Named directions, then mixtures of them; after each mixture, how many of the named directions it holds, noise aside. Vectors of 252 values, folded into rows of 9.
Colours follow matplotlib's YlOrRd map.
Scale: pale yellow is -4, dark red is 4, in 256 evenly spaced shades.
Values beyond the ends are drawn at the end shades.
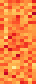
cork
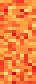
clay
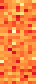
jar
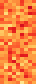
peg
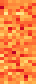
three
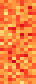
one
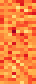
three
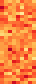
three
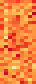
one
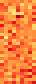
three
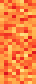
two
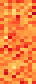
one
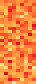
three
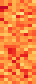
three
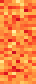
two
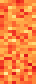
one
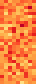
one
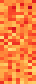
four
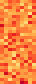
two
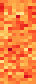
three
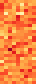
three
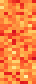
three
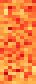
three
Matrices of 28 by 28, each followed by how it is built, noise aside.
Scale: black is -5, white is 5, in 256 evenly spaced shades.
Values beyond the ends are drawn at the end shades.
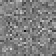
low rank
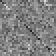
diagonal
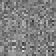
low rank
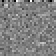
uneven rows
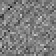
Hankel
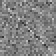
diagonal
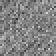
Hankel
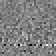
uneven rows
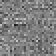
low rank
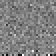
uneven rows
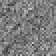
Hankel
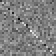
diagonal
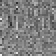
low rank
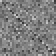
diagonal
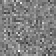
uneven columns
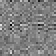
low rank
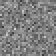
noise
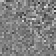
upper triangular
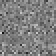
uneven rows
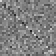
diagonal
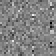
uneven columns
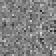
uneven columns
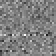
uneven rows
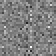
uneven columns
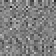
low rank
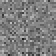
low rank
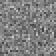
noise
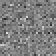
uneven rows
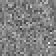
noise
